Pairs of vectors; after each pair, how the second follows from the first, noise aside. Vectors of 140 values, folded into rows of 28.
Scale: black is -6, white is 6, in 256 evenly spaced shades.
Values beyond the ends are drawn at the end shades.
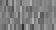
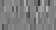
wrapped around, partly zeroed.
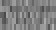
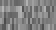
wrapped around, negated.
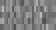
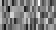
wrapped around, negated, scaled up.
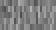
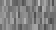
reversed.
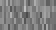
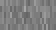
shrunk.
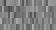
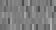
reversed, negated, partly zeroed.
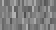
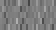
reversed, negated, partly zeroed.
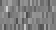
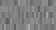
wrapped around, shrunk.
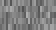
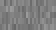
shrunk.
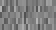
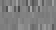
reversed, negated, partly zeroed.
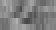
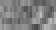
wrapped around, negated.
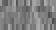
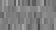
negated, partly zeroed.
